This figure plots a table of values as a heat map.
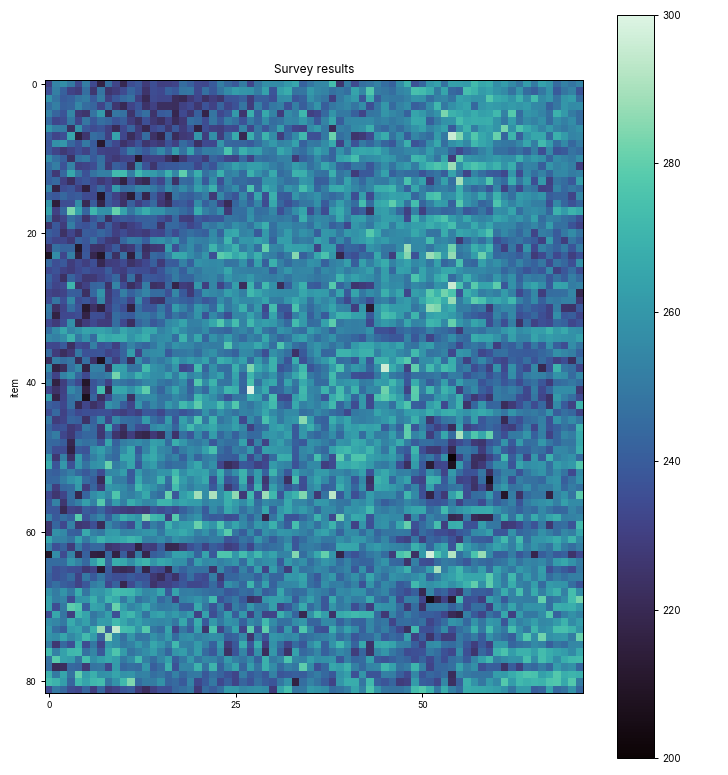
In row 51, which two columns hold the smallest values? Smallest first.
54, 51
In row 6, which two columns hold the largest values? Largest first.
61, 63
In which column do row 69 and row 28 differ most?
51
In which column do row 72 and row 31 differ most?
5
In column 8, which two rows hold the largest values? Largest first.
74, 51
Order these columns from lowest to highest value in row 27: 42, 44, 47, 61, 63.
42, 61, 63, 44, 47
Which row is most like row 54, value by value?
75
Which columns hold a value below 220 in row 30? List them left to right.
5, 7, 11, 43
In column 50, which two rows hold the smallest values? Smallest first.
68, 70
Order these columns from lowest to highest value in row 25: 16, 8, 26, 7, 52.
7, 8, 16, 26, 52
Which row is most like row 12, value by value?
39
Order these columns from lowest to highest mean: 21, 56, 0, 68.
0, 21, 56, 68
